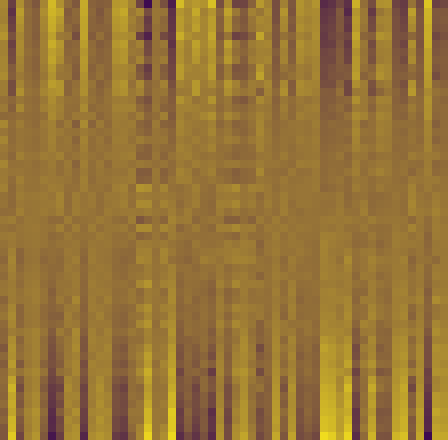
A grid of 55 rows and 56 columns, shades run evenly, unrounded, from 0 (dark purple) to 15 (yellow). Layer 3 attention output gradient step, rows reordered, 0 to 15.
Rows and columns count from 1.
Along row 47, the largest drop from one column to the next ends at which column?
23
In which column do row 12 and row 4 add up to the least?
44
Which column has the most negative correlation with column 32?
17
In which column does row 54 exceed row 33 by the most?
22
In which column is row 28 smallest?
18
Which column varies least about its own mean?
20
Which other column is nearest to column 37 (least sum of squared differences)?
13
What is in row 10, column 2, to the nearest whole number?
6
